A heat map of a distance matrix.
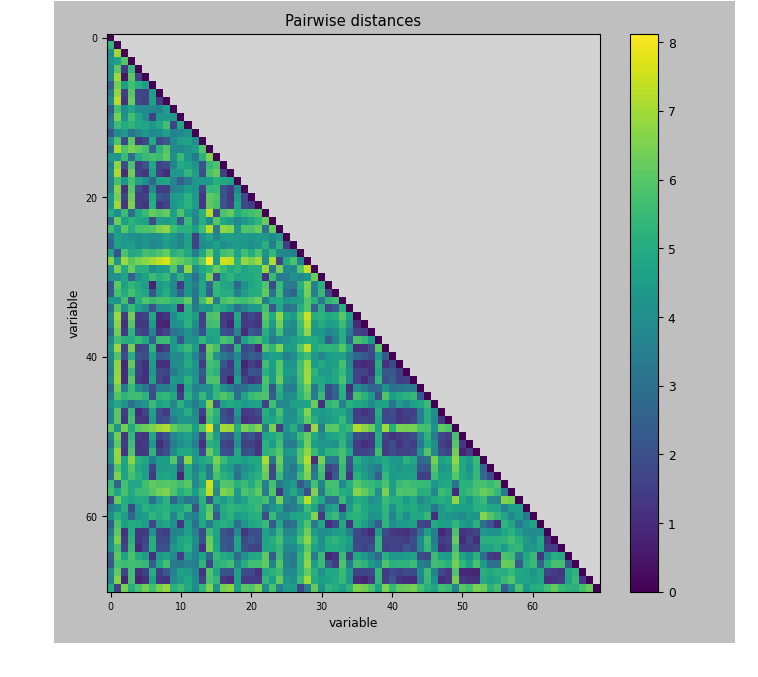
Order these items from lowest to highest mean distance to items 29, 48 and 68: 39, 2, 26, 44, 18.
2, 39, 44, 26, 18
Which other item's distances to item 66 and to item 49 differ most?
14
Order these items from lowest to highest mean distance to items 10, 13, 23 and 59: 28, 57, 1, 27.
27, 57, 1, 28
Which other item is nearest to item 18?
38
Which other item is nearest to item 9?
11
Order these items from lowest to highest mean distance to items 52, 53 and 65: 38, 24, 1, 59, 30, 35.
35, 38, 59, 30, 24, 1
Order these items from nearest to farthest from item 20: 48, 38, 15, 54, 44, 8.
48, 8, 44, 54, 38, 15
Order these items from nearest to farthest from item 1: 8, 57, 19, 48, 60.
57, 60, 48, 19, 8
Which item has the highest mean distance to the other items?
28
